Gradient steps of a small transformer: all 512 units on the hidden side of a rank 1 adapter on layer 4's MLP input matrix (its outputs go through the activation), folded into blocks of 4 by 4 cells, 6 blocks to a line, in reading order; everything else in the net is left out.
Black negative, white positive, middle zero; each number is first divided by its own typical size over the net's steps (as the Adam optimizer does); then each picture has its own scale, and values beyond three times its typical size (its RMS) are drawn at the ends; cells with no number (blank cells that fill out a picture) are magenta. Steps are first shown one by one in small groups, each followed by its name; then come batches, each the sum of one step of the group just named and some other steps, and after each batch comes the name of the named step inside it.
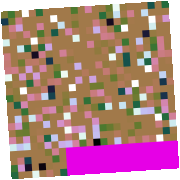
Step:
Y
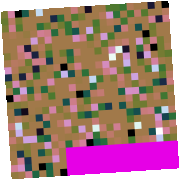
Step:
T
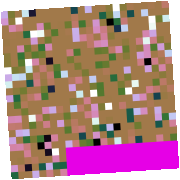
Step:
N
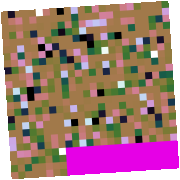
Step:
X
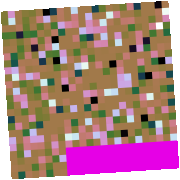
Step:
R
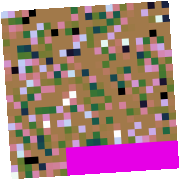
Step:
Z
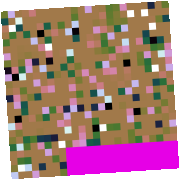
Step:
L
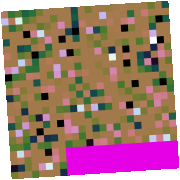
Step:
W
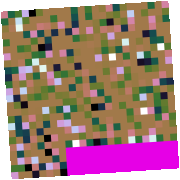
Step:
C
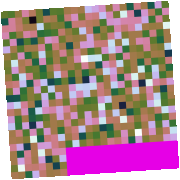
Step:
L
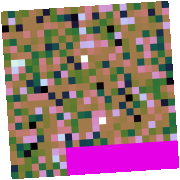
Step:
T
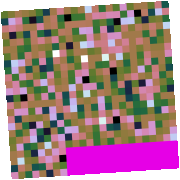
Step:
L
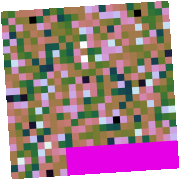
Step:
X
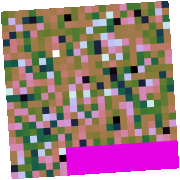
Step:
Z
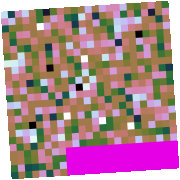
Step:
Y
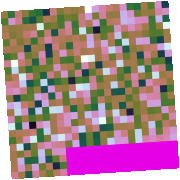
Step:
Z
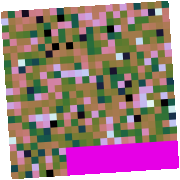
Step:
X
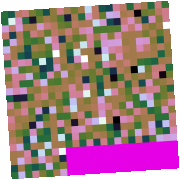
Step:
N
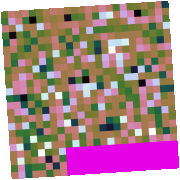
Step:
C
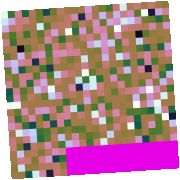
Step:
L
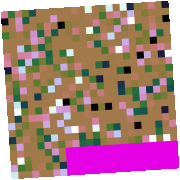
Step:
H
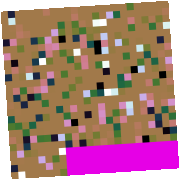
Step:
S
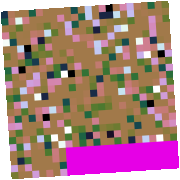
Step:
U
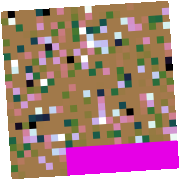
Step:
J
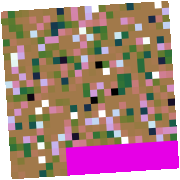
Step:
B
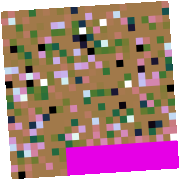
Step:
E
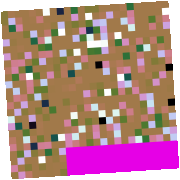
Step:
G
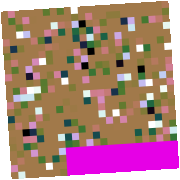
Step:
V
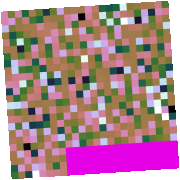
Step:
J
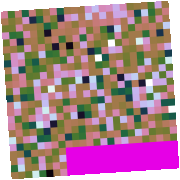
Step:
B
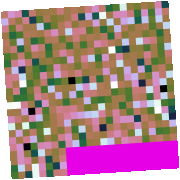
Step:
B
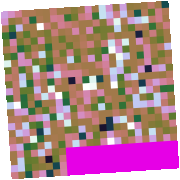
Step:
H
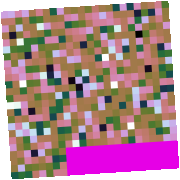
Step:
E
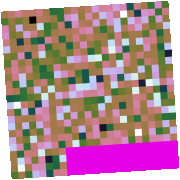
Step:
B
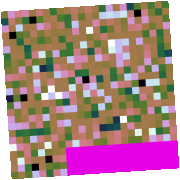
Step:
H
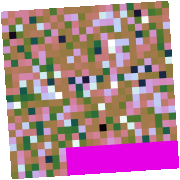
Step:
S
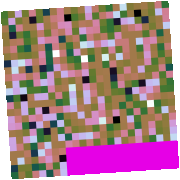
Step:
J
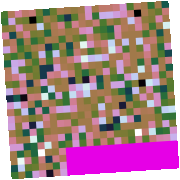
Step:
J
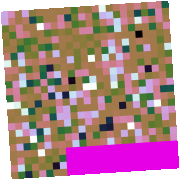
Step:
E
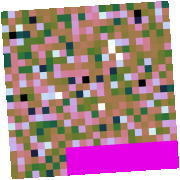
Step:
B
